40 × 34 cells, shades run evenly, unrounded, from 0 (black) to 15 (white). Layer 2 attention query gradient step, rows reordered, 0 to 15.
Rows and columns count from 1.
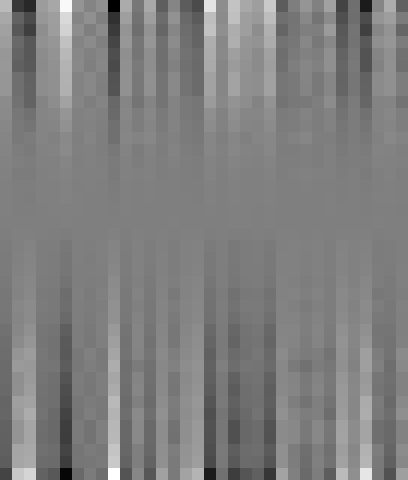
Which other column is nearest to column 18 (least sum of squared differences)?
23
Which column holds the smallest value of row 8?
10
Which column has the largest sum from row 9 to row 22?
6
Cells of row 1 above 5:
28
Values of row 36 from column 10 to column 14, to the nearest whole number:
11 6 8 6 8
